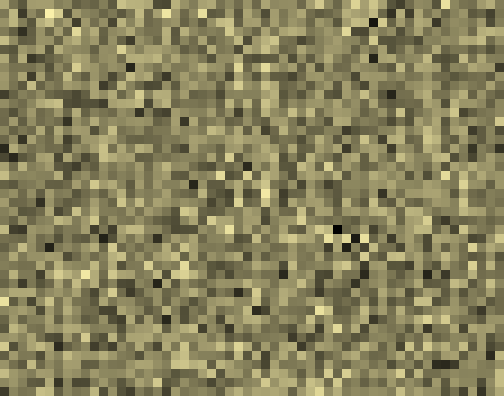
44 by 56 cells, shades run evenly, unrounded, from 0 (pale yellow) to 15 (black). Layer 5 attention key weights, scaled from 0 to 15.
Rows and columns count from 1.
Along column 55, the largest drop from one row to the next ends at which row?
4
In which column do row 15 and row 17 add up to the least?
48
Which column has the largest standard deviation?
30
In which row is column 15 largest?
8
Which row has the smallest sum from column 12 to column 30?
41
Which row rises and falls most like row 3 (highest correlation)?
34
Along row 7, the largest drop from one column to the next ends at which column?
43
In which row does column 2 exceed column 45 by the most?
18
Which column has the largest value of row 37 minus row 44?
36
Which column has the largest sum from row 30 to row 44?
14
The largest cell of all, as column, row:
38, 26
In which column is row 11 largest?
44
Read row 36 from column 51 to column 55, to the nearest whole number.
7 8 8 9 6
